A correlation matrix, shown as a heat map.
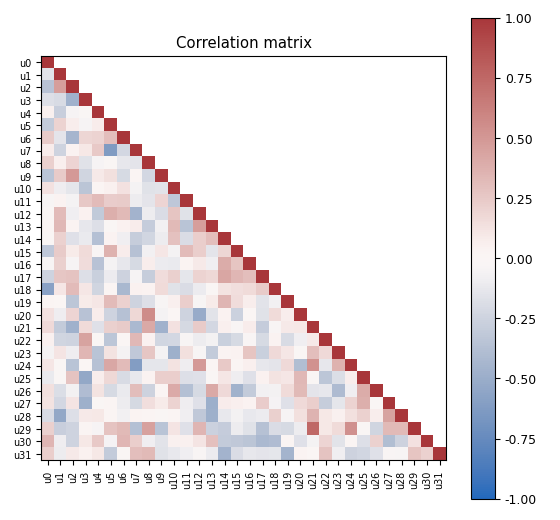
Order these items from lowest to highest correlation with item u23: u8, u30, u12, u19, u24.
u30, u12, u19, u8, u24
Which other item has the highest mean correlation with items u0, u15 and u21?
u29
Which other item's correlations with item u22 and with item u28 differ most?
u27
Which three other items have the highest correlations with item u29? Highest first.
u21, u24, u8
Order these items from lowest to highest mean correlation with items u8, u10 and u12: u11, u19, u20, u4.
u11, u4, u19, u20
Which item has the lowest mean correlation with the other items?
u7
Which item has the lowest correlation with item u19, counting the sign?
u31
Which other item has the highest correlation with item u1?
u2
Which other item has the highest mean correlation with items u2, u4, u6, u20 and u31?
u8
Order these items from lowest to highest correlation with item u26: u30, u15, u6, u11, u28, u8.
u15, u11, u8, u6, u28, u30
